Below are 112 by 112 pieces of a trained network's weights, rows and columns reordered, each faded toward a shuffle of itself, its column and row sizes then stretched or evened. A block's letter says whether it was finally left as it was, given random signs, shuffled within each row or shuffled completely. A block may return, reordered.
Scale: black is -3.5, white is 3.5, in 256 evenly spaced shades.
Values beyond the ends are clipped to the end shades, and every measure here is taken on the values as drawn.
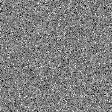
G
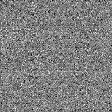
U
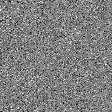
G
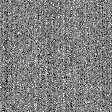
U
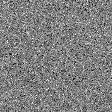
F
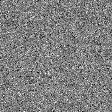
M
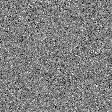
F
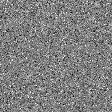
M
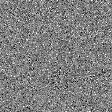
G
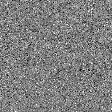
G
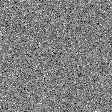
F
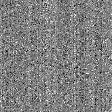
U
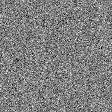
M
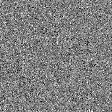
G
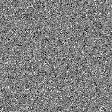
U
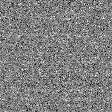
M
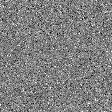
M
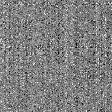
U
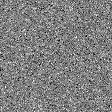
M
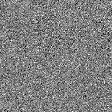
U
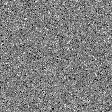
F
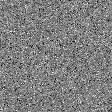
F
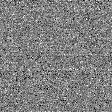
M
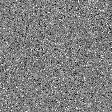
F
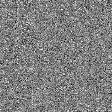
G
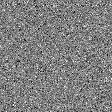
M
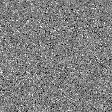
M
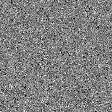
G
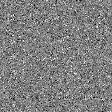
G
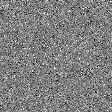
M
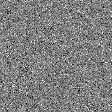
G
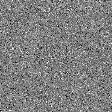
G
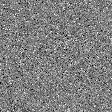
M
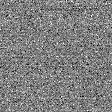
M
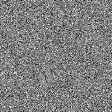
U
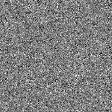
G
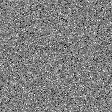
F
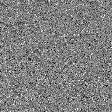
M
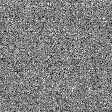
M
